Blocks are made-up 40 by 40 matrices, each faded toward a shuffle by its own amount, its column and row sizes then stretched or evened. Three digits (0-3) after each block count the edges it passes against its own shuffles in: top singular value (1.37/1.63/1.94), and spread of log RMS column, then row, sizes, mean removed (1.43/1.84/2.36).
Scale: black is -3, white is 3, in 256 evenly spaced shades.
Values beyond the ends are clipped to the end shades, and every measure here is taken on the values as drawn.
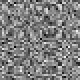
3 2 0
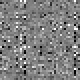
2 3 2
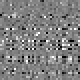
3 0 3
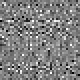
3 0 2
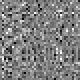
3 2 0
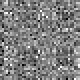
3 1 1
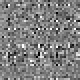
2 1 3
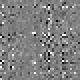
3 3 2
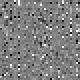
0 3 0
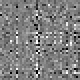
3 3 2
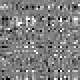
3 1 3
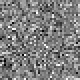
1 0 1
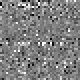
2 2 2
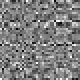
3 0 2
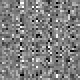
3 3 1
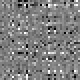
3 2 2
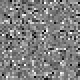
1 1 2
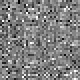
3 1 1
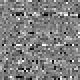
2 1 3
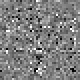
0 2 2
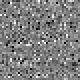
2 0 2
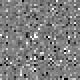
2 1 1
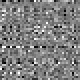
3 1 3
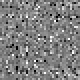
1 2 1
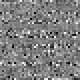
0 0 3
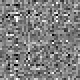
2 2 1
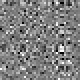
3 2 1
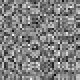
3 2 0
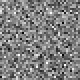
1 0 0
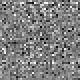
0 1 2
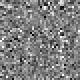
1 0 1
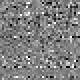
0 1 3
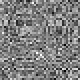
3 0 1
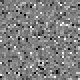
0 0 1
